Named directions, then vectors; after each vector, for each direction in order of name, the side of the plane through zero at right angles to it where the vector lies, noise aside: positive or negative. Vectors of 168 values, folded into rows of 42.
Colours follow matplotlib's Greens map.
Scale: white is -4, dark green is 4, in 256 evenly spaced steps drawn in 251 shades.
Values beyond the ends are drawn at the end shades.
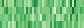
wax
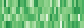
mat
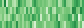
positive, positive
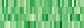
negative, positive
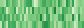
negative, negative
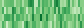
negative, negative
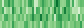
negative, negative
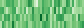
negative, negative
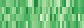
positive, positive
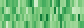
negative, negative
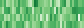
positive, positive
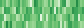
positive, positive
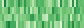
positive, negative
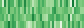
positive, negative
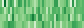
positive, negative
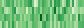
negative, negative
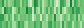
positive, positive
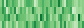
negative, negative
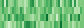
negative, positive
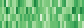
positive, positive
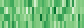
negative, negative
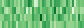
negative, negative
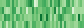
negative, negative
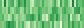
positive, negative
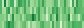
positive, negative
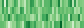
negative, positive
